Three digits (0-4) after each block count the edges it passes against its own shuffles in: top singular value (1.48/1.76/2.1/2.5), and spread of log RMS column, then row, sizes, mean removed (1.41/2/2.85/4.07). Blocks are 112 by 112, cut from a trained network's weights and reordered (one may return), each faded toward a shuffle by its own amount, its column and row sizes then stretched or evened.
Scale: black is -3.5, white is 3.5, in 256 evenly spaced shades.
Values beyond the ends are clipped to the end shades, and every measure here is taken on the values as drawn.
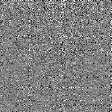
1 3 3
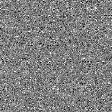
1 1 2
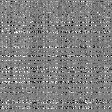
3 1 4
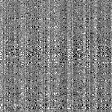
4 1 3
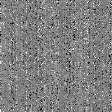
1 3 0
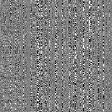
3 4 0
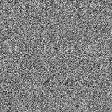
2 0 1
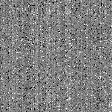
2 1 1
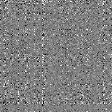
1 3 3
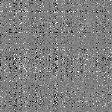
1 3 3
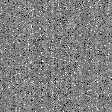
0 1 0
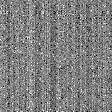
3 0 1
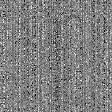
3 3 0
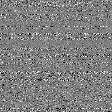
0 0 4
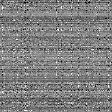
4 2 3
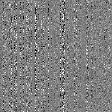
2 4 1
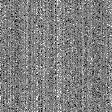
3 2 0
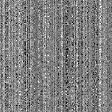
4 3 1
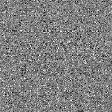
2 1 2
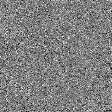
0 2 1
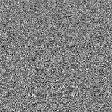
3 0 2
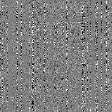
1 4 2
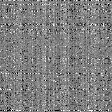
3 1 3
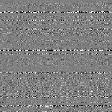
4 1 4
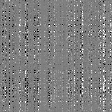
3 4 2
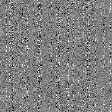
0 4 1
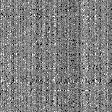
4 2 2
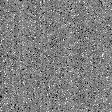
0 0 0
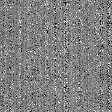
1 3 0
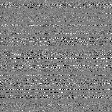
1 0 4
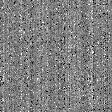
2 2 0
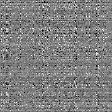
3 3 2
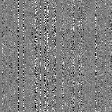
2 4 0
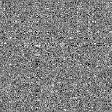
2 2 3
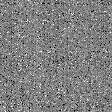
0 0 1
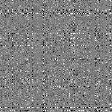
3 3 3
